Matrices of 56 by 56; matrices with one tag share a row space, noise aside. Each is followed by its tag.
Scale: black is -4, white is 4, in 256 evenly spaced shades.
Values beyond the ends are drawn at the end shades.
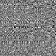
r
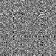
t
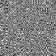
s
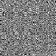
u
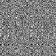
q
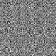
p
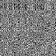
r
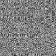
r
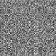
p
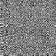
s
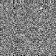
t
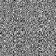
t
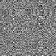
t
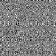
q
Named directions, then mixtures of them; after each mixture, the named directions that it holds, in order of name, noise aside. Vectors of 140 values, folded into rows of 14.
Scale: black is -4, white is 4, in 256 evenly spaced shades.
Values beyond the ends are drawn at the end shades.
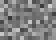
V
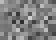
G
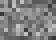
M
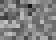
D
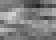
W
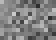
G, W.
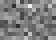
D, M.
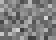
G, V.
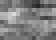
W.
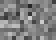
D, G.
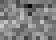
D, W.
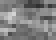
W.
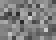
D, G.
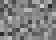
V.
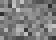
M.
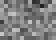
V, W.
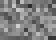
D, M.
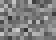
M, V.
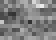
V, W.
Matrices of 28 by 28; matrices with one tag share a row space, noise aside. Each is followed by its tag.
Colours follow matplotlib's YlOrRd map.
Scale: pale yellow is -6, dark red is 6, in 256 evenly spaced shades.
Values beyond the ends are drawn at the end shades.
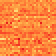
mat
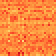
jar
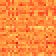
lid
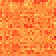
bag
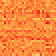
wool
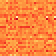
lid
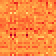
lid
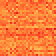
lid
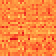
jar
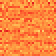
bag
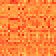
jar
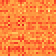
jar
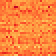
mat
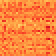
wool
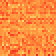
jar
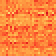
lid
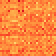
jar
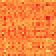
wool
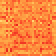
mat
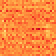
wool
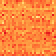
wool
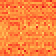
jar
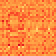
jar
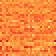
bag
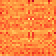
bag
